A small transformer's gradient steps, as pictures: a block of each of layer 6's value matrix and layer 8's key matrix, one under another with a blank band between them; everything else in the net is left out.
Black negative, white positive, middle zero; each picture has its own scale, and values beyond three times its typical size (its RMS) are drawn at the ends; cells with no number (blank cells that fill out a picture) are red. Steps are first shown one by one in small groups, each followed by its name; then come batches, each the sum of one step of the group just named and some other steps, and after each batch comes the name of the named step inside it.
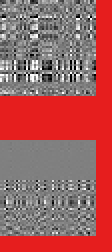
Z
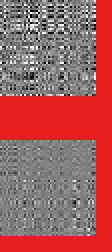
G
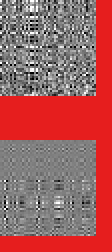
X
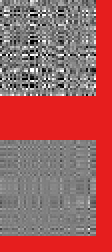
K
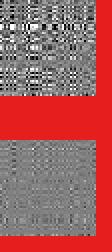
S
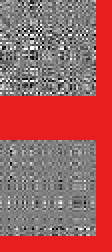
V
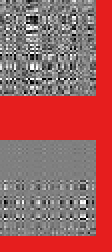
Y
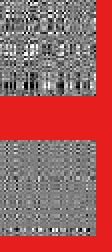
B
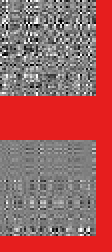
X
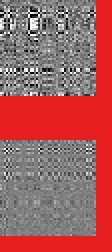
S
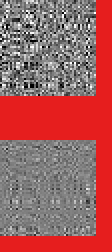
B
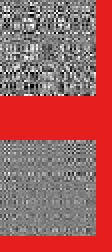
B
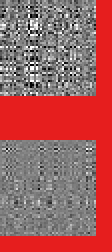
S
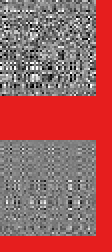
Z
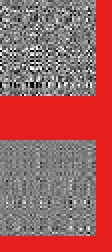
Y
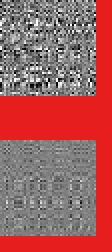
S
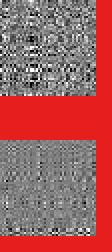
X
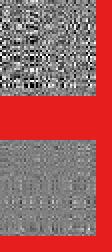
K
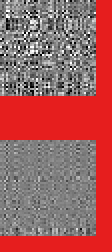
B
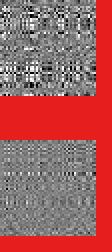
Z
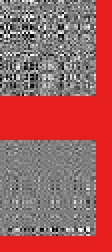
B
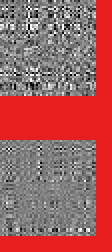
S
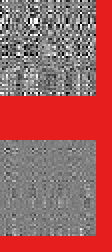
V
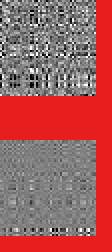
K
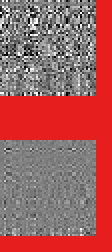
Y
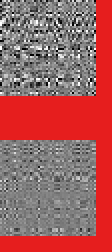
B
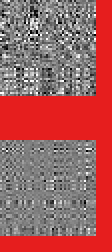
V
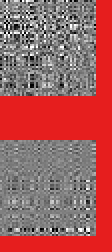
B
